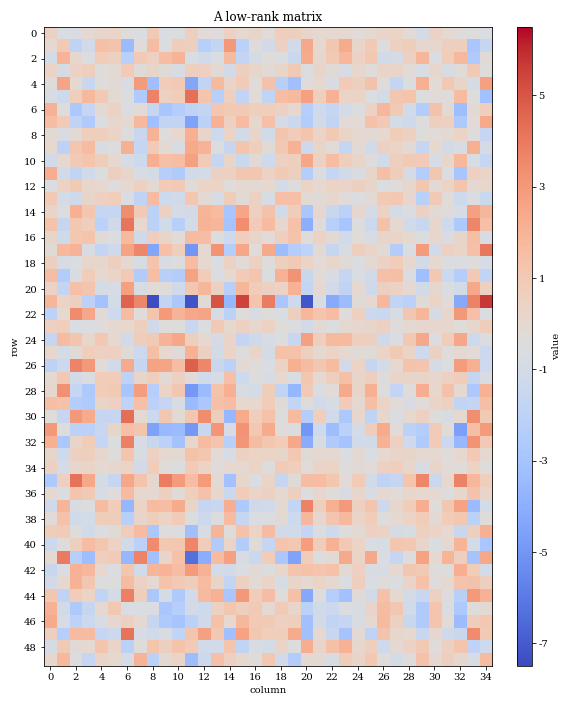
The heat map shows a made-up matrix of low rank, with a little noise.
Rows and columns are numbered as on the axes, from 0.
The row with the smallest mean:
31
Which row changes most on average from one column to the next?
21
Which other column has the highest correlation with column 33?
6
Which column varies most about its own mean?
11
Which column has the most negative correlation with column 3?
25
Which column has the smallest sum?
20
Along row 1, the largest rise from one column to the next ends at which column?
14
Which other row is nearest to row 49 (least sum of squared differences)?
4
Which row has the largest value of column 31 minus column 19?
41
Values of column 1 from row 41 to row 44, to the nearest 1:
4 -1 0 -2
